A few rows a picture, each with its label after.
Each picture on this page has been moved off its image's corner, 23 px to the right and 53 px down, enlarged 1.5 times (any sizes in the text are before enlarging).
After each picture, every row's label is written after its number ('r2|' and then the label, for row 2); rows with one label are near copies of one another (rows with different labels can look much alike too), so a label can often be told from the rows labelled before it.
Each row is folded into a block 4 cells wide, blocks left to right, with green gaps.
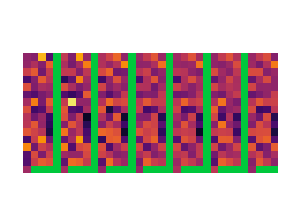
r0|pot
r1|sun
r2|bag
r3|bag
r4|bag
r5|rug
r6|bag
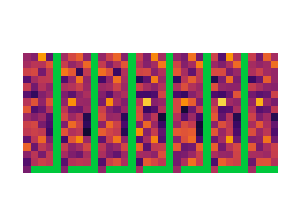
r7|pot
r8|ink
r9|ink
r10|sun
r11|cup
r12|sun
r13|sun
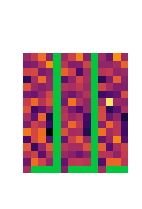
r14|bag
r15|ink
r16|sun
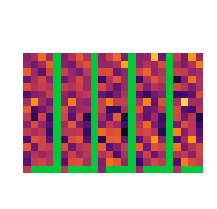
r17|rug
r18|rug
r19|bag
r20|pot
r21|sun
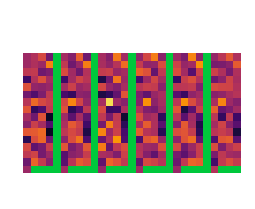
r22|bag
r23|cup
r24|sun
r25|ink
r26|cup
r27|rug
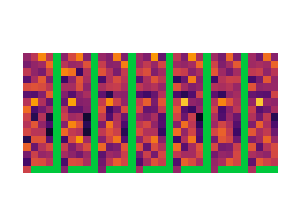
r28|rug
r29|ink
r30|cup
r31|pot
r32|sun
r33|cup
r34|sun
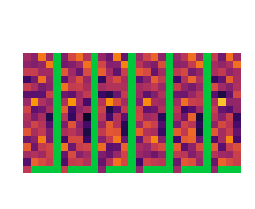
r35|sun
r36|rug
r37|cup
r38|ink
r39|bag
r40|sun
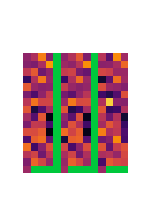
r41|bag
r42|bag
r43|sun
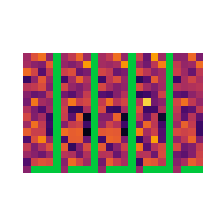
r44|ink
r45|bag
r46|bag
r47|sun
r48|cup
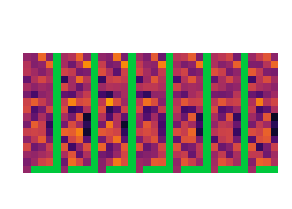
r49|cup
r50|bag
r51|cup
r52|cup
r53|bag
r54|bag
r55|bag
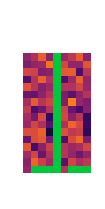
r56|bag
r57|ink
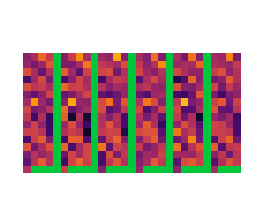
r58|rug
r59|rug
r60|pot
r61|cup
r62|sun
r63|pot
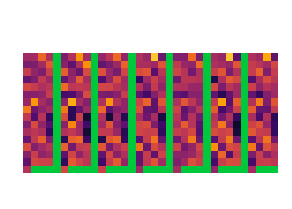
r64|rug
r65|rug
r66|rug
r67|pot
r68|cup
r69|pot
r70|pot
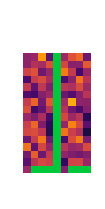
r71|pot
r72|ink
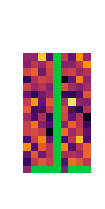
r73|pot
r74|sun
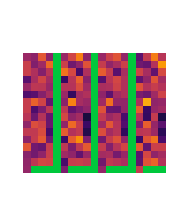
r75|cup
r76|ink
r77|ink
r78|rug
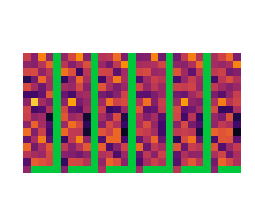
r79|sun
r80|ink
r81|bag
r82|pot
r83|rug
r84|bag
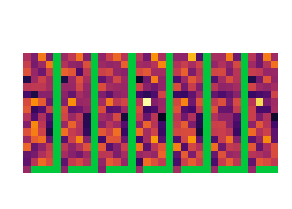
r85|cup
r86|ink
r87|bag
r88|sun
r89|pot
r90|pot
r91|sun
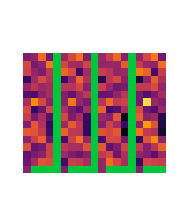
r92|cup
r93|ink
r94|bag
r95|ink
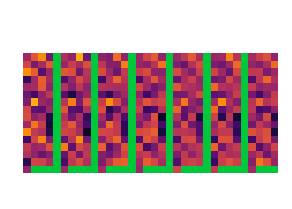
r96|ink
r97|pot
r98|cup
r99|bag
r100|rug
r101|rug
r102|bag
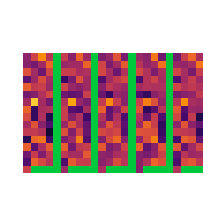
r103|rug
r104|sun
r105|cup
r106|cup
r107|rug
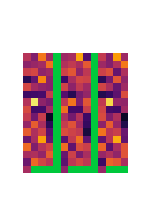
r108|sun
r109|pot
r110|sun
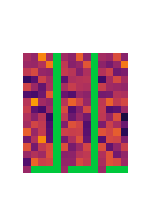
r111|sun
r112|cup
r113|bag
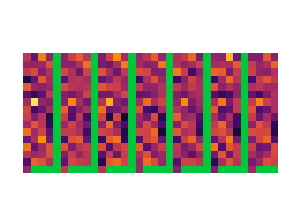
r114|sun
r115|rug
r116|rug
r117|bag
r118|ink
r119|pot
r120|cup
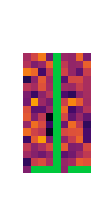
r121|ink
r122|cup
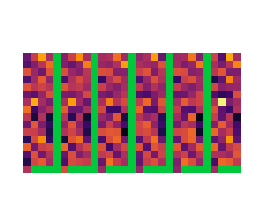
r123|rug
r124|rug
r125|bag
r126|pot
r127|bag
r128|sun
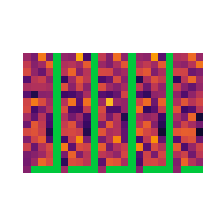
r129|cup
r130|pot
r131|sun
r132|pot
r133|bag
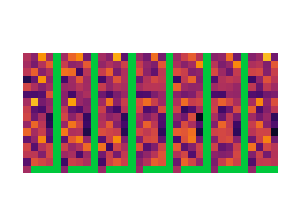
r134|sun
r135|ink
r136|pot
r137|cup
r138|bag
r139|cup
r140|pot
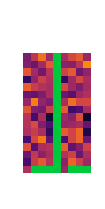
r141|rug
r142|bag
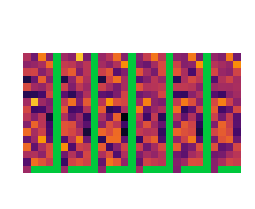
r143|sun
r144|pot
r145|bag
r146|rug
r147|cup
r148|cup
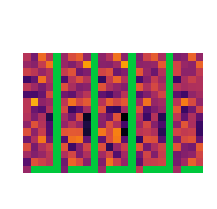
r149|sun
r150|bag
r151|bag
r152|rug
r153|cup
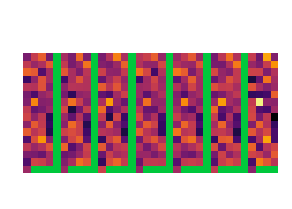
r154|ink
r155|cup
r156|rug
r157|ink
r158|ink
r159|rug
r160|sun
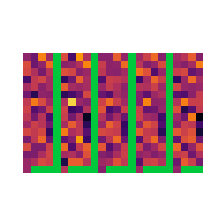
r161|cup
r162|sun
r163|cup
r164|ink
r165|bag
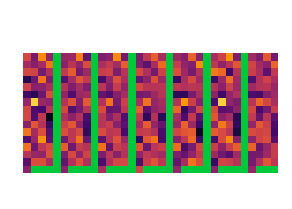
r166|sun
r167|pot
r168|pot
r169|rug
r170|cup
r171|ink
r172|cup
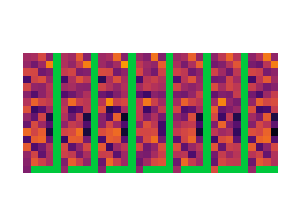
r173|bag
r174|bag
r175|bag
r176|cup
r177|bag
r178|rug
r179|bag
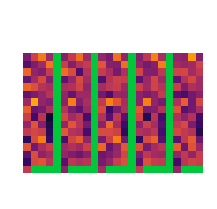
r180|rug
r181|ink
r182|cup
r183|rug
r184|pot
